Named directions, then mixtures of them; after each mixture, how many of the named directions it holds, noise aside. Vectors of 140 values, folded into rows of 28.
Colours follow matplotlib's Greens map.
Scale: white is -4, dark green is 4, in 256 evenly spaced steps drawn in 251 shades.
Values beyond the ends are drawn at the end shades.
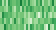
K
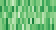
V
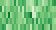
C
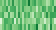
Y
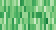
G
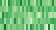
one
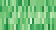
two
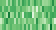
two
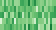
two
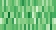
three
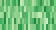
one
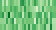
three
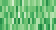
two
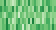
one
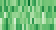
two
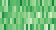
one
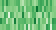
three
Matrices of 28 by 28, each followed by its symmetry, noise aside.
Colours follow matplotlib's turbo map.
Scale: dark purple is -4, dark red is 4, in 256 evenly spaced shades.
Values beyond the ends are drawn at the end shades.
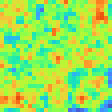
symmetric.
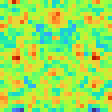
mirrored left to right.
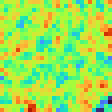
symmetric.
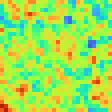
symmetric across the other diagonal.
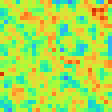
symmetric across the other diagonal.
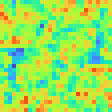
same after a half turn.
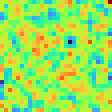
symmetric across the other diagonal.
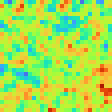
no symmetry.
